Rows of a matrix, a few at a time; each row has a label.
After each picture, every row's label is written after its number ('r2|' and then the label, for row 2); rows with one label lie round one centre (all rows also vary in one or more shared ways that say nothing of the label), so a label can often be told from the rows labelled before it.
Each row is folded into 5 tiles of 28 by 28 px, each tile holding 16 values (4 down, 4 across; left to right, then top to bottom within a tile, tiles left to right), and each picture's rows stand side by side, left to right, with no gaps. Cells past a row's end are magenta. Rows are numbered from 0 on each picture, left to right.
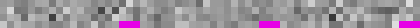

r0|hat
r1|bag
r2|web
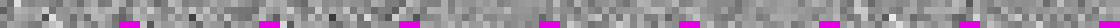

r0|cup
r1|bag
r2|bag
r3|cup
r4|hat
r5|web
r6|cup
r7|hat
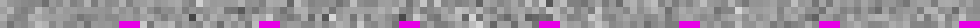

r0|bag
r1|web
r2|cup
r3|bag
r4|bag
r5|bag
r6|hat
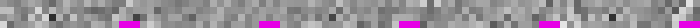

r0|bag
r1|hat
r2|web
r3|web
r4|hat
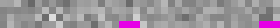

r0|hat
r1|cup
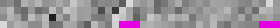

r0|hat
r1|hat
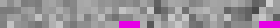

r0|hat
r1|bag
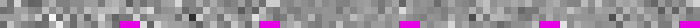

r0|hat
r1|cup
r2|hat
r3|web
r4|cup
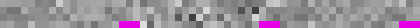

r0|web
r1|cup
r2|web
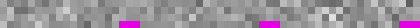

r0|bag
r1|bag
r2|bag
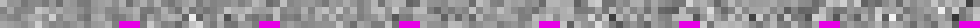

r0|bag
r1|hat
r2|bag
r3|web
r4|bag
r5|bag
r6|bag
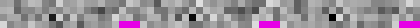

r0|web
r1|web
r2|web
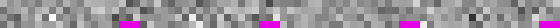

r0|bag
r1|hat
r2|cup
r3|cup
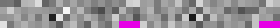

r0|cup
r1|web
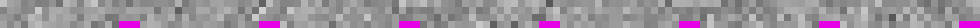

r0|bag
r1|hat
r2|cup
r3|web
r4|cup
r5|hat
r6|cup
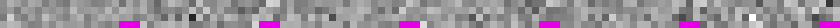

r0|hat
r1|web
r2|hat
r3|cup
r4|cup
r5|bag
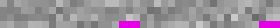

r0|web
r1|web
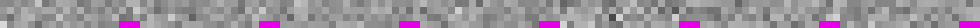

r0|cup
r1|hat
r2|cup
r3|bag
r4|cup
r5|web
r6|web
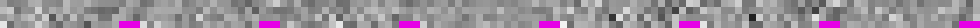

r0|bag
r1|cup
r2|hat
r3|cup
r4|cup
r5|cup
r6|cup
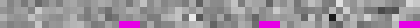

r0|bag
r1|bag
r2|web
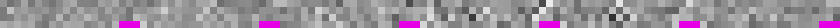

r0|cup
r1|cup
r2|bag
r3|hat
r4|web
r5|bag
